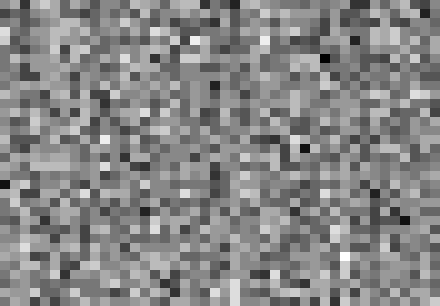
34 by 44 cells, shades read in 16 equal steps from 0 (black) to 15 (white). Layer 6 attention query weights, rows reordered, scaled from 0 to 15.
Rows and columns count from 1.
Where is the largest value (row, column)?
29, 35
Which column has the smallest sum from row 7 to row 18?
37
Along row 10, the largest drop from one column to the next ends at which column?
22
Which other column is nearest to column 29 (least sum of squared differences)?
42
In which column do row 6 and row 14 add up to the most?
9
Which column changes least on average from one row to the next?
24
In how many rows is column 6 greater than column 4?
17
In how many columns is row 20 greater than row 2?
21
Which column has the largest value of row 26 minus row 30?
34
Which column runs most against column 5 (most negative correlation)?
43
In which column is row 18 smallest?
13
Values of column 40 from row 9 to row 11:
10 8 6
